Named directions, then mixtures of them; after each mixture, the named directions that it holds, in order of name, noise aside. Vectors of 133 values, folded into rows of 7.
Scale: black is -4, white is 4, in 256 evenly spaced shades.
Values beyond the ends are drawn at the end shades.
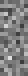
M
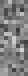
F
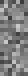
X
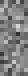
X.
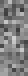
F.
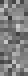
X.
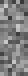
X.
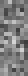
F.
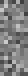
X.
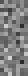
M.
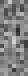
F.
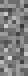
M.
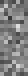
X.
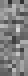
F, X.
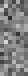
F, X.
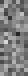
F, X.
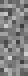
M.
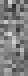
F, X.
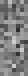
F, X.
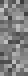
X.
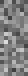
F, X.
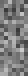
F.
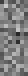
M, X.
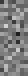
M, X.
